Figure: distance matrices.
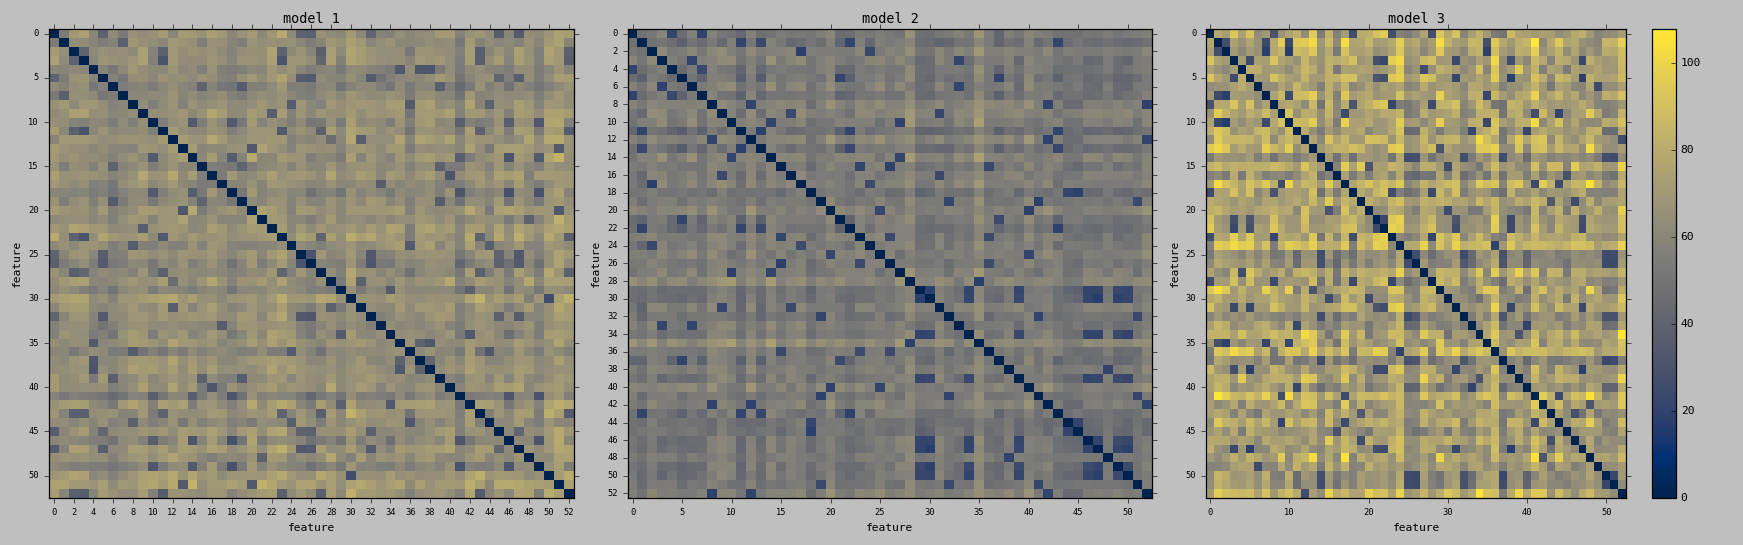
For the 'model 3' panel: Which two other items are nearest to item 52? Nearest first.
12, 37
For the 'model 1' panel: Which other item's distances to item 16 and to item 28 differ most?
40
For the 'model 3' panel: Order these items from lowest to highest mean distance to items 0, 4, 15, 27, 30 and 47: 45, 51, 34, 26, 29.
45, 26, 51, 34, 29
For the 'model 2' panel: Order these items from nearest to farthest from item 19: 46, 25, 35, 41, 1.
41, 1, 46, 25, 35
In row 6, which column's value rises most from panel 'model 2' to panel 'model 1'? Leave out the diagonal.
3
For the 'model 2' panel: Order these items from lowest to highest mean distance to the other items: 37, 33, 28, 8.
37, 33, 8, 28
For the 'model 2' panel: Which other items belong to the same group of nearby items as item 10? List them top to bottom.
14, 27
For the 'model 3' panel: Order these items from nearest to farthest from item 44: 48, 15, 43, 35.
43, 35, 15, 48
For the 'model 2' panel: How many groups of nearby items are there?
15
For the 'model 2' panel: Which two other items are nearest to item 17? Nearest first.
2, 24
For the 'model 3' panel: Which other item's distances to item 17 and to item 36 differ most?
24
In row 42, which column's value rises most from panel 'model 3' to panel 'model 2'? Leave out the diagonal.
48
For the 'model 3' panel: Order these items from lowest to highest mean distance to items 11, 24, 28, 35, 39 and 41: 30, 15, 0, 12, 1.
0, 30, 15, 1, 12
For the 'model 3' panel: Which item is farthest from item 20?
52
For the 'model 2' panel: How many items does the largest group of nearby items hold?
8
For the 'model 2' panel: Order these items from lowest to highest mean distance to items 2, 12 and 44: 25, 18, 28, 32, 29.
18, 29, 32, 25, 28
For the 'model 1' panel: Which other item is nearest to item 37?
4
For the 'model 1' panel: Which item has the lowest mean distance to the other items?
41
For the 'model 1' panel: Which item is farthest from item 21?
51
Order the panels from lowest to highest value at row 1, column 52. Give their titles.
model 2, model 1, model 3
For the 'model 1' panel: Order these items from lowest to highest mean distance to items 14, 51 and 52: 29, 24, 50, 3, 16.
3, 29, 24, 16, 50
